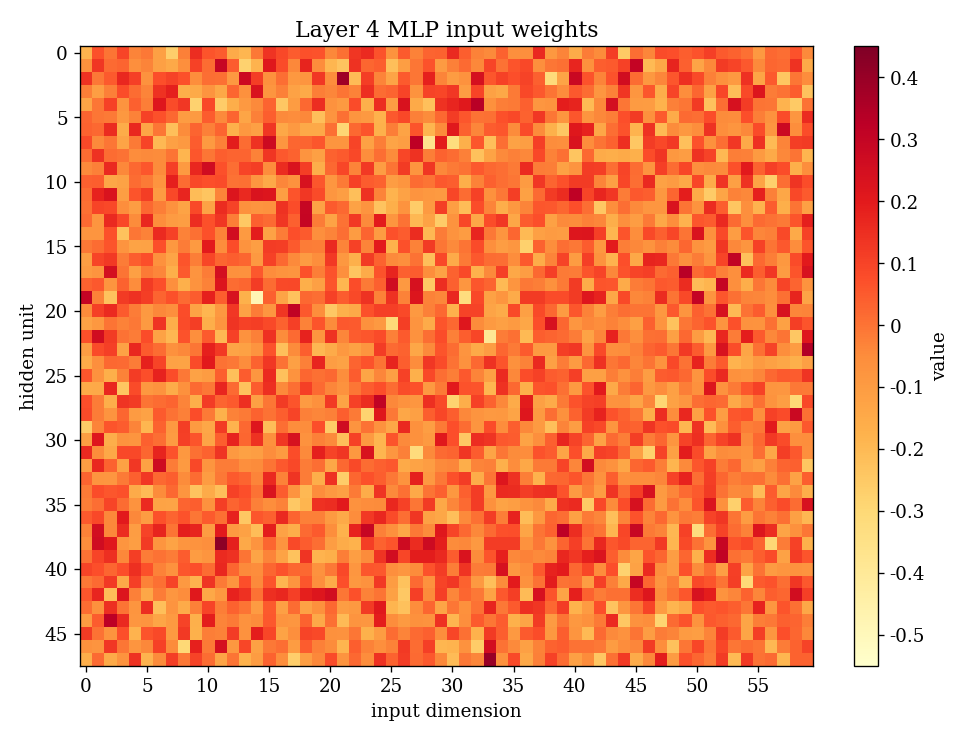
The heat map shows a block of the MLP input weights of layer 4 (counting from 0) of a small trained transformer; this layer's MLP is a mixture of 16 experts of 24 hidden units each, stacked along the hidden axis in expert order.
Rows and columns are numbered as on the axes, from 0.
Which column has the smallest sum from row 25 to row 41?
48
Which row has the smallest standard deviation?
5
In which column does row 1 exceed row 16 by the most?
45
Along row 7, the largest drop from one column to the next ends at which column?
28
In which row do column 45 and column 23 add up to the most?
37
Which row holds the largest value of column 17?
20
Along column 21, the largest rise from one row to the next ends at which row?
2
